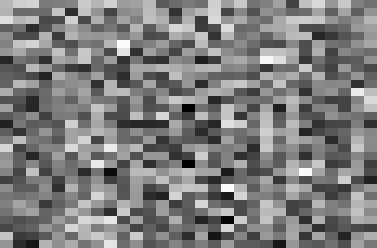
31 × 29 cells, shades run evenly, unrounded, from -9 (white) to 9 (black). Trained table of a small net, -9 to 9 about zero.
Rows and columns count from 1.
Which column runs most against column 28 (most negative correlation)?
20
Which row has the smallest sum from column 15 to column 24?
24
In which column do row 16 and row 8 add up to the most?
1
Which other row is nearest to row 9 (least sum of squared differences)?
22
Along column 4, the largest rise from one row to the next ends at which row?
10
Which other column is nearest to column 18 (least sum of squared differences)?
6
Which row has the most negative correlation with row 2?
16
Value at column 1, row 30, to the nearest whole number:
-5
